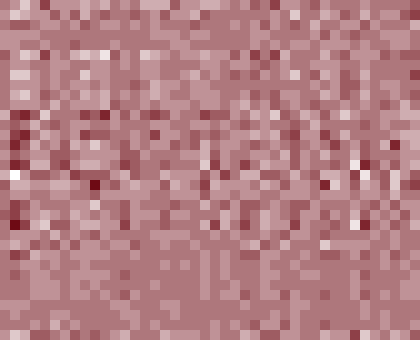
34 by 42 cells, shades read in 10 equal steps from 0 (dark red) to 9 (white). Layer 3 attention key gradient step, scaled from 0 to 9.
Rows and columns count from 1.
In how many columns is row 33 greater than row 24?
5
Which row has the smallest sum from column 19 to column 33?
21
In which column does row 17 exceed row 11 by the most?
36
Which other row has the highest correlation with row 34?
18
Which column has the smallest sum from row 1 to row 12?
42
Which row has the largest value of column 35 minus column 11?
12
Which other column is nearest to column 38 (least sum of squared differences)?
19
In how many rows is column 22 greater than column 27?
9
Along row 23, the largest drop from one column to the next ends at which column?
37
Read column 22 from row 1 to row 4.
6 4 4 4
